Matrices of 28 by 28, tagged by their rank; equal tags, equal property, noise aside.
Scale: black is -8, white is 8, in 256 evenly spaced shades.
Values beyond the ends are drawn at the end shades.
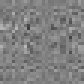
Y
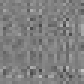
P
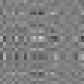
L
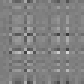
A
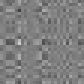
L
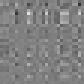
L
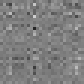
P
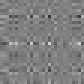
L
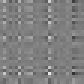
A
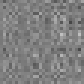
P
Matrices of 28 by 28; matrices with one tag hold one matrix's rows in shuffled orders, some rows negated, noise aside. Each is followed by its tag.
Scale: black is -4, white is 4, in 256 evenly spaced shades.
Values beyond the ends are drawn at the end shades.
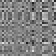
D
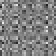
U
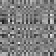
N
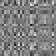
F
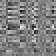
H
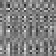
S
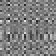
S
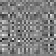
N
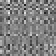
S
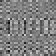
S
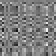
U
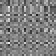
S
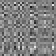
F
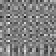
S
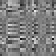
H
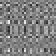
S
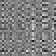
D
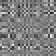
N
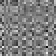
U
